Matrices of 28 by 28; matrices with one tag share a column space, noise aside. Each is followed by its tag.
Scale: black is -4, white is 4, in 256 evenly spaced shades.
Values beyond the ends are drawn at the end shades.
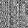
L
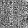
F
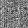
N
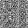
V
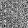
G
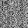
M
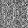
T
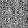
F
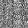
T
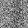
G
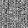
F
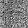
G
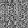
T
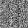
G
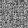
T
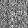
T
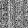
L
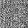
G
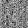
L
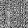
M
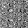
V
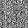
L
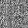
T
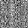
L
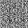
V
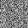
V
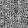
G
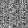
G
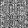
T
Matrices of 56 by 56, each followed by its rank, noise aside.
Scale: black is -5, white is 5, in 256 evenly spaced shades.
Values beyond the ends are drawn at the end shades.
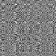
five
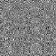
seven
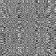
four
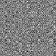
seven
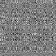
five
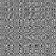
three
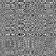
three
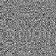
seven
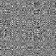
six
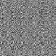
seven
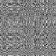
five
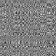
five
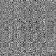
seven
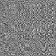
six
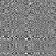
four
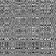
three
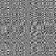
four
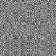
five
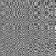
three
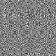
seven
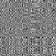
four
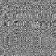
seven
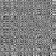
four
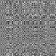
three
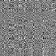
five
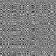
three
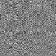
seven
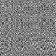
seven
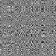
six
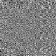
six
